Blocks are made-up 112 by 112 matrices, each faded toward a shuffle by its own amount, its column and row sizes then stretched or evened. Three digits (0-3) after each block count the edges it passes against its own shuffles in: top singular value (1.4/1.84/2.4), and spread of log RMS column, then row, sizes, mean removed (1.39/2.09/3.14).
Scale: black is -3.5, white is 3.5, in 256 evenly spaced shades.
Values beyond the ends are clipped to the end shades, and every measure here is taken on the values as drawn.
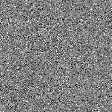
1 1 1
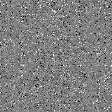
0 2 1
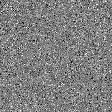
1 0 0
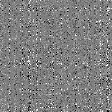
0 3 2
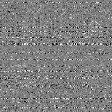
3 0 3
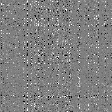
1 3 2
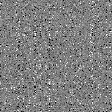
2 2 0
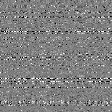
3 0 3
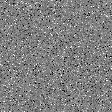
0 0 1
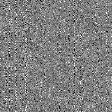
2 3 0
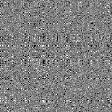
3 2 2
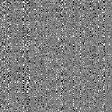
3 3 1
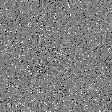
1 1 0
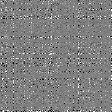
1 3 3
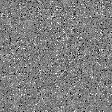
1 1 1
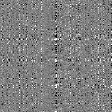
3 3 2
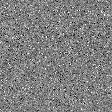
0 0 1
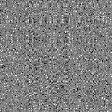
3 1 1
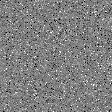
0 1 0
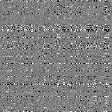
3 2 3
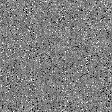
1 1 0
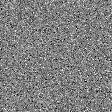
0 0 0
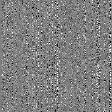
0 3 0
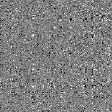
2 2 2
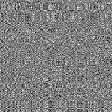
3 0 1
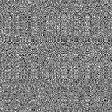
3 0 2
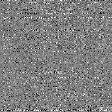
0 2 3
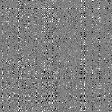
3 3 2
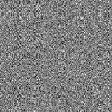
3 2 0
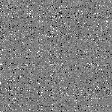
0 2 2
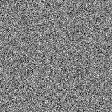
2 0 0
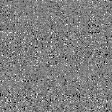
0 2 2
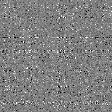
2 1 2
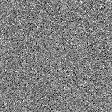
1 0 0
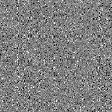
2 2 0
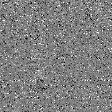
0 1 2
